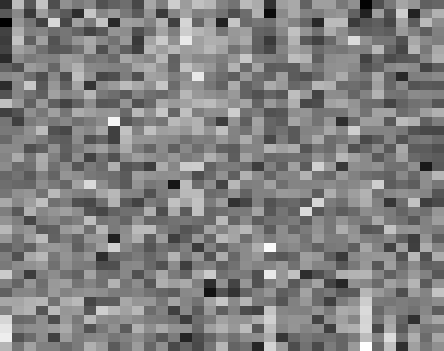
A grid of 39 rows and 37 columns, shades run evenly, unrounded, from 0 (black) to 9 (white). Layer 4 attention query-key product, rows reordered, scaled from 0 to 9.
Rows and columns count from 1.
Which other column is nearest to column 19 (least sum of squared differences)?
30
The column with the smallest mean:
36
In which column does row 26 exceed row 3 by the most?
1
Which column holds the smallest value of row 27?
10
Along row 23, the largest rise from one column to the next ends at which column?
27
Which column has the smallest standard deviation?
24
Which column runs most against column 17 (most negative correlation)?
12
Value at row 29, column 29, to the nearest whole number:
2
